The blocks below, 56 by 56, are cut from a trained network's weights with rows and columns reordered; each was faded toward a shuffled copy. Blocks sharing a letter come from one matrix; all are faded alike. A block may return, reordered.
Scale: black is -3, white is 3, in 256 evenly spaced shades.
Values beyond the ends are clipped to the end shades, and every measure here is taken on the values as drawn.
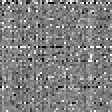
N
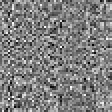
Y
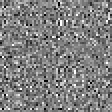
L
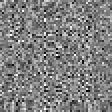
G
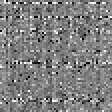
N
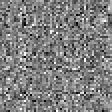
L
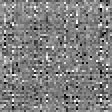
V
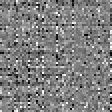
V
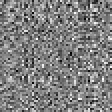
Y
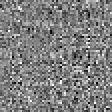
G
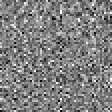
G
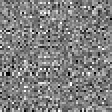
L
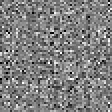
L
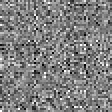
G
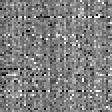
N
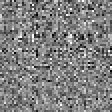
G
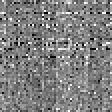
N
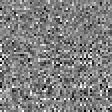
L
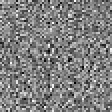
Y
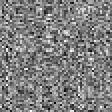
Y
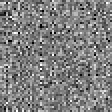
G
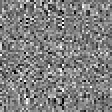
G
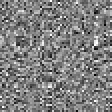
Y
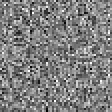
Y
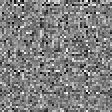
L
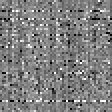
N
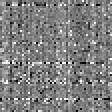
N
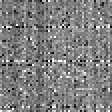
N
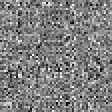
G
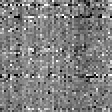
N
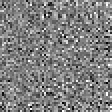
L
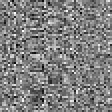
Y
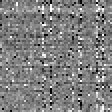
V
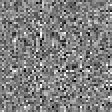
G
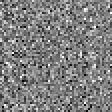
G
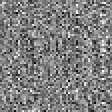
Y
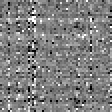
V
